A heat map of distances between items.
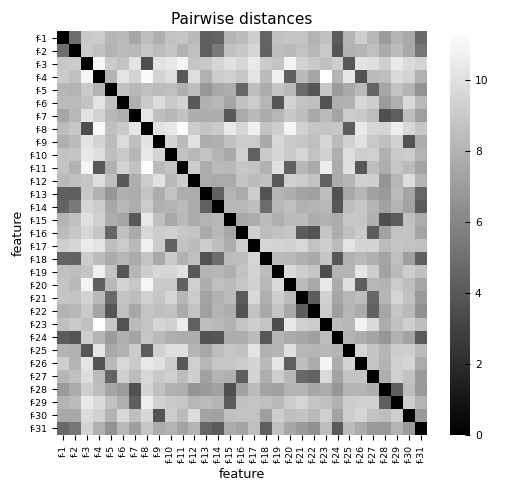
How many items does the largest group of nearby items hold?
7
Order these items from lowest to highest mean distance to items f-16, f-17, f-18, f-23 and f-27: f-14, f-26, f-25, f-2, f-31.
f-31, f-14, f-2, f-25, f-26
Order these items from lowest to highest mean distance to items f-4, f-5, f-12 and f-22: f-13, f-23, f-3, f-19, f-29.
f-13, f-19, f-23, f-29, f-3
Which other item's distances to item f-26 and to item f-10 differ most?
f-4
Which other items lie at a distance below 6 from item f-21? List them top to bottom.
f-5, f-16, f-22, f-27
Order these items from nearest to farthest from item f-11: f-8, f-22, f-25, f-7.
f-22, f-7, f-25, f-8
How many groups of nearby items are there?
8
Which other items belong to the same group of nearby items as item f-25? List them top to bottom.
f-3, f-8
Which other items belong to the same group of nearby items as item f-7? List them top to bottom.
f-15, f-28, f-29
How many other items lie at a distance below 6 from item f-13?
6
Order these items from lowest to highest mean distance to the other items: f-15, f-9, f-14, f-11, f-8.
f-14, f-15, f-11, f-9, f-8
